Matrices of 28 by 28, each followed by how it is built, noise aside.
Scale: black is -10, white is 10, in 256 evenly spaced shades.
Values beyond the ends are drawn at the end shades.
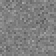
noise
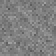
Toeplitz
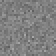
noise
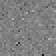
sparse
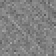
Toeplitz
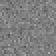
noise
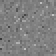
sparse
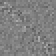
banded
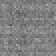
blocks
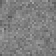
smooth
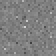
sparse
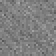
Toeplitz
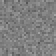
noise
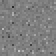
sparse
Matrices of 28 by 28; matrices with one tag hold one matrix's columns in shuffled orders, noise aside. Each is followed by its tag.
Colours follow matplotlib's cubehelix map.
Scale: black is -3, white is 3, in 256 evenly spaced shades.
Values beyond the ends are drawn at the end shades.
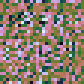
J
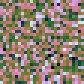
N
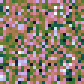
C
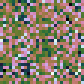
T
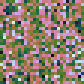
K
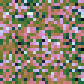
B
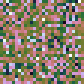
T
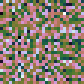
B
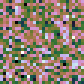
K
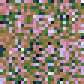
J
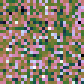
K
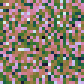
N
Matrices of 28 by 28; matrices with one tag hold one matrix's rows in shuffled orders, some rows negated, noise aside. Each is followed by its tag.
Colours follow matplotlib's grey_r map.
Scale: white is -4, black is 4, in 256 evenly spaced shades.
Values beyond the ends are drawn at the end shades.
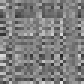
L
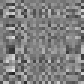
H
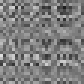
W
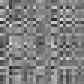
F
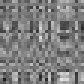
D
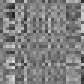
H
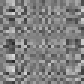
H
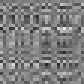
W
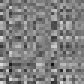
F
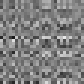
W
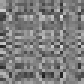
L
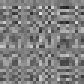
D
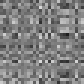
D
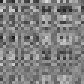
W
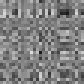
D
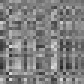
F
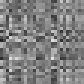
F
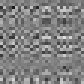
W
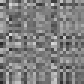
F
